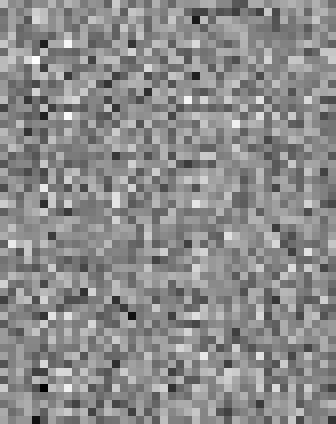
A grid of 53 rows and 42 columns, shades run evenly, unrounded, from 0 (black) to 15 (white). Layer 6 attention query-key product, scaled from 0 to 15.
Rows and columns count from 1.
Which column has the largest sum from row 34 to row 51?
33
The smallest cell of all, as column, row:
6, 49
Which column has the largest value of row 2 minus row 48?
34
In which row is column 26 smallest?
2
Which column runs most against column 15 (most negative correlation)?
31
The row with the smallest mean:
14
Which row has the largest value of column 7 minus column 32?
40
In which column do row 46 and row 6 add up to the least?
29
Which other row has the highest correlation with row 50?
53
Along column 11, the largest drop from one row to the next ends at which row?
37
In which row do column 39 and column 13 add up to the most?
32
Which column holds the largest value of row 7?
17
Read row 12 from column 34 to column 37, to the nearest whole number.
9 7 9 5
